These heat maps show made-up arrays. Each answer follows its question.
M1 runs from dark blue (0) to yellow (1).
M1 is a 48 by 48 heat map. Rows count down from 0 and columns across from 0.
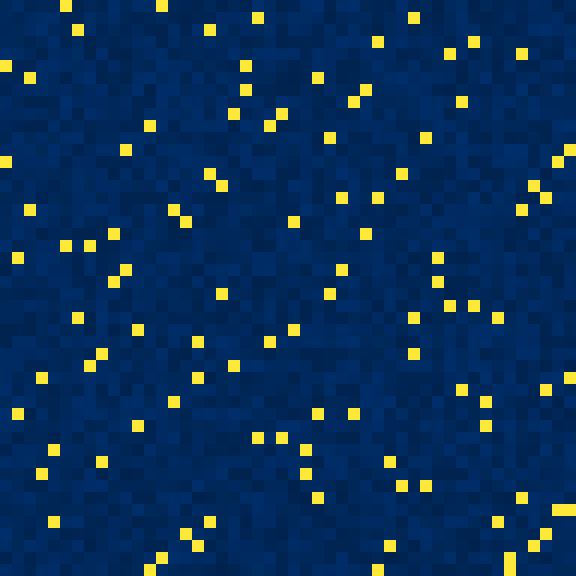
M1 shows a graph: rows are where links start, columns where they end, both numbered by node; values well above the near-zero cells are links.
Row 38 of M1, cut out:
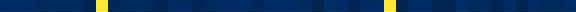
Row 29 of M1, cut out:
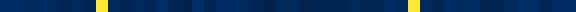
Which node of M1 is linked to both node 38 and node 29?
node 8
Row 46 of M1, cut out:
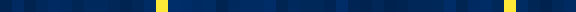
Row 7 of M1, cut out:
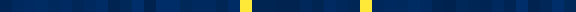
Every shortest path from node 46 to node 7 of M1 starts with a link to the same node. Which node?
node 13
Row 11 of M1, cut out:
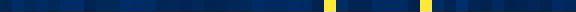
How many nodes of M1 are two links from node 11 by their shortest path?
2
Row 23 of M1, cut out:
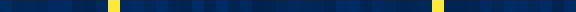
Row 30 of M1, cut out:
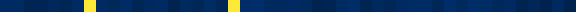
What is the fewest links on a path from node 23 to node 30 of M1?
3
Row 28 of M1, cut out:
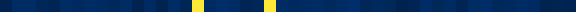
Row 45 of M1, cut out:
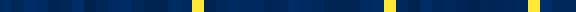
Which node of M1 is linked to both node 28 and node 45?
node 16
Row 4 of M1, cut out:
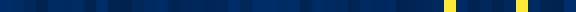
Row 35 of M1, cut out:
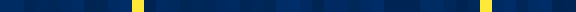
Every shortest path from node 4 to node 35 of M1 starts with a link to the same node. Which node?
node 43
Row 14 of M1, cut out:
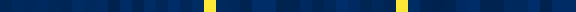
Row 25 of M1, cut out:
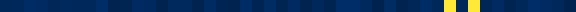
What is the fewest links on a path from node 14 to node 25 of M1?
5
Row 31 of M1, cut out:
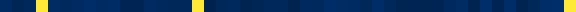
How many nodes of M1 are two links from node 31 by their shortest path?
5
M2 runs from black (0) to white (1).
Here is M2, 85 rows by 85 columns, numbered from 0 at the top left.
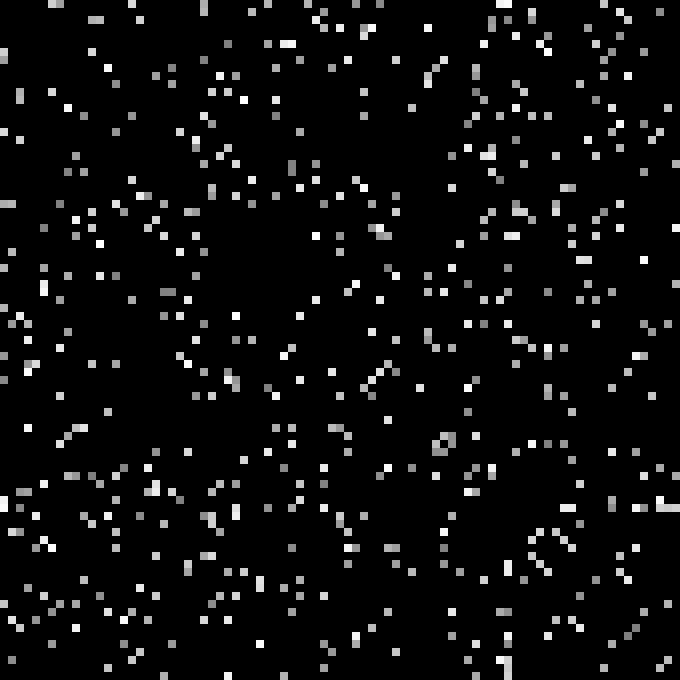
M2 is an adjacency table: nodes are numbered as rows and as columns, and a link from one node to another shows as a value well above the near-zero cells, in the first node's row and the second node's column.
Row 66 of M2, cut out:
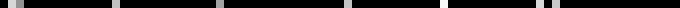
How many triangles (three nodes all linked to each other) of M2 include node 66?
0
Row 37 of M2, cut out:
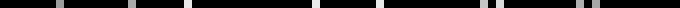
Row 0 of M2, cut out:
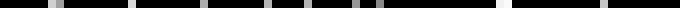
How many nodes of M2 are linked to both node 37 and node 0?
4
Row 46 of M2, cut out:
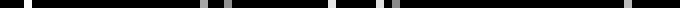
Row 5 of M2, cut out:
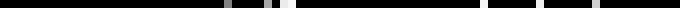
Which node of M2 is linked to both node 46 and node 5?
node 28
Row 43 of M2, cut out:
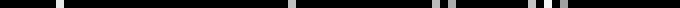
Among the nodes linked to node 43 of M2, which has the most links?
node 68
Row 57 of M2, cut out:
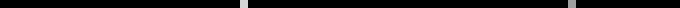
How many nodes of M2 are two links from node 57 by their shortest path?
7
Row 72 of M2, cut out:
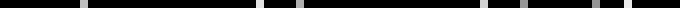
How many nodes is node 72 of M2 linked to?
7
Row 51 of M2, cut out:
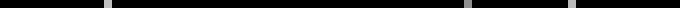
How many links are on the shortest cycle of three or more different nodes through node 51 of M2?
5
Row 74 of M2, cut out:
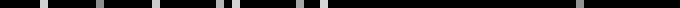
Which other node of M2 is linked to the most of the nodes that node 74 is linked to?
node 60
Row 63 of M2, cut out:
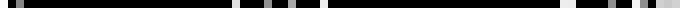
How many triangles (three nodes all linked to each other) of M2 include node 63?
6
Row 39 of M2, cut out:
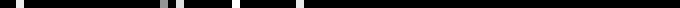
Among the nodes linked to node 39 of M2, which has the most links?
node 29
